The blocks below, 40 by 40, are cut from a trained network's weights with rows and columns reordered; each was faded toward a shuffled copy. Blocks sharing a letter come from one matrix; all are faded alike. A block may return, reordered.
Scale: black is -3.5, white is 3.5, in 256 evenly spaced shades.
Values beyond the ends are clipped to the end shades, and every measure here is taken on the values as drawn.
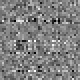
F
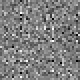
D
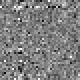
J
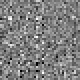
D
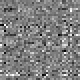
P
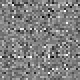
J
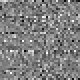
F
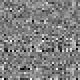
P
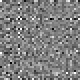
F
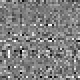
P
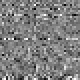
P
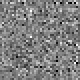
D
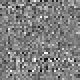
F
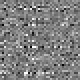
P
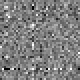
J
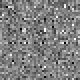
D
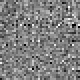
D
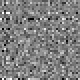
F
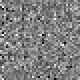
D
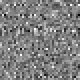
F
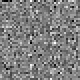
D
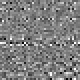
P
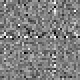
J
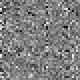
D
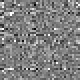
F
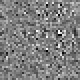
D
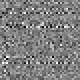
P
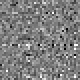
J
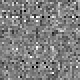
J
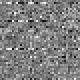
P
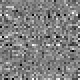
F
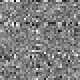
F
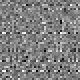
P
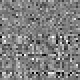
P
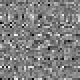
P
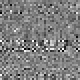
P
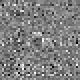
J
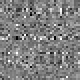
P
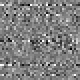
P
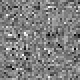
D
